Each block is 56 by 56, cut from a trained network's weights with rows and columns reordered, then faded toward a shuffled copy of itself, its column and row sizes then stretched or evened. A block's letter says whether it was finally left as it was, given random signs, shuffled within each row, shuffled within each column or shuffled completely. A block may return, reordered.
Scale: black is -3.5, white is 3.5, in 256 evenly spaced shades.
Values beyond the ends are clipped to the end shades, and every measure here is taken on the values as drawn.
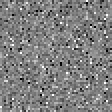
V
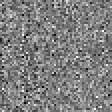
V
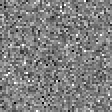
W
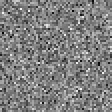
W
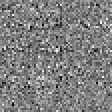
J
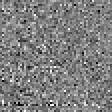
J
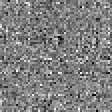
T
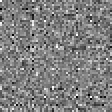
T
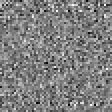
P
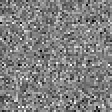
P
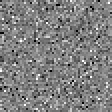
W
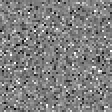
W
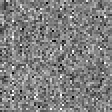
V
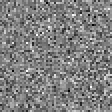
J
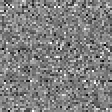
P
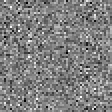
V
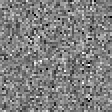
V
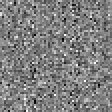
V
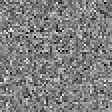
J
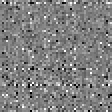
J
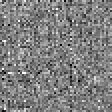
T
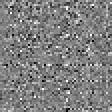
T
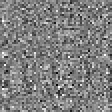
T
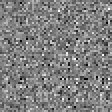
T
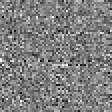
T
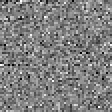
P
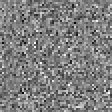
J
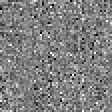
V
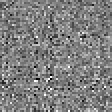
T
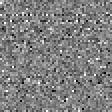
P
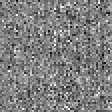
V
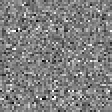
P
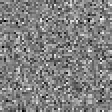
J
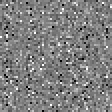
V
